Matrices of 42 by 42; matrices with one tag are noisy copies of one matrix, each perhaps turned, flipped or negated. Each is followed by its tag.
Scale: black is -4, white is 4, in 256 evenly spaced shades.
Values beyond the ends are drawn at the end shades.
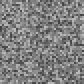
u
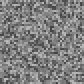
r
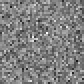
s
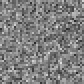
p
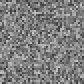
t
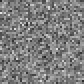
s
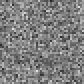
u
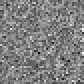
t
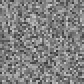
t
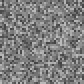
p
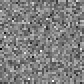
p
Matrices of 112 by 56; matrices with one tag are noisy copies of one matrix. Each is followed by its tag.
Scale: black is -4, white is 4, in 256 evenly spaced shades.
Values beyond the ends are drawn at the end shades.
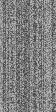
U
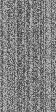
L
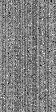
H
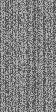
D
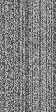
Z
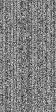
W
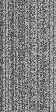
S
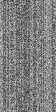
U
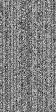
W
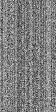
L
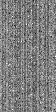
H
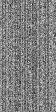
H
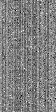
H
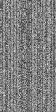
W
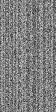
D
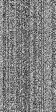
U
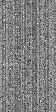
H
